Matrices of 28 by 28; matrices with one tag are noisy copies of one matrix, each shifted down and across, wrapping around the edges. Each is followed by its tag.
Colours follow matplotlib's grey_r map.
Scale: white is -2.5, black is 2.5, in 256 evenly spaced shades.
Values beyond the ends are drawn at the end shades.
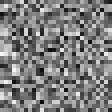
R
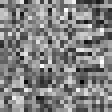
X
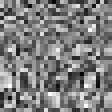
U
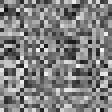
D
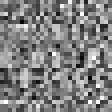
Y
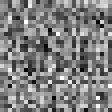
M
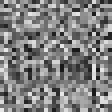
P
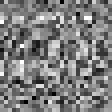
U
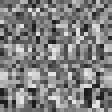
Y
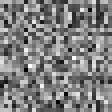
M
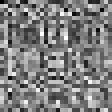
P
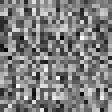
M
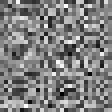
D
